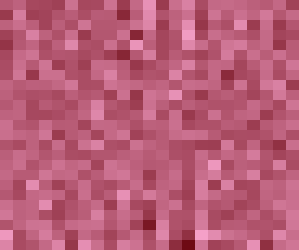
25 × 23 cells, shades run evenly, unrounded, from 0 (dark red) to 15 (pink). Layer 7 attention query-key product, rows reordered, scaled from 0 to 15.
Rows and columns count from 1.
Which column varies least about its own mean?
2
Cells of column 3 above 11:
2
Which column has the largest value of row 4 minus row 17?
15
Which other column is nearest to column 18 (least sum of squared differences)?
3
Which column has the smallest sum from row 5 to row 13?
7
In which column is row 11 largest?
8
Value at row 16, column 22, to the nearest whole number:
6
